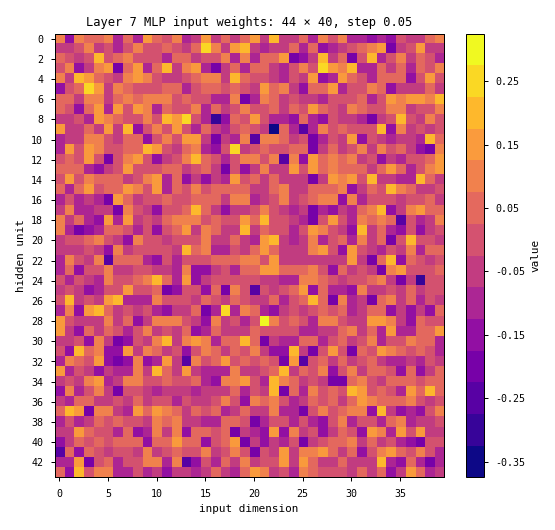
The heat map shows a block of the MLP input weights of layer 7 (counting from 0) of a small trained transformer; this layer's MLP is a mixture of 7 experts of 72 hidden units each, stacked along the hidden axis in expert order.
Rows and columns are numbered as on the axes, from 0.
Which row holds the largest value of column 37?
14
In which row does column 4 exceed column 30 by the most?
2
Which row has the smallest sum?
25
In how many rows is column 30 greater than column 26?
19
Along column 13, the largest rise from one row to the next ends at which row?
33
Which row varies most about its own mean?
8
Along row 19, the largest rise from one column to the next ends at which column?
31
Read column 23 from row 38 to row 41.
0 -0.15 -0.1 0.15
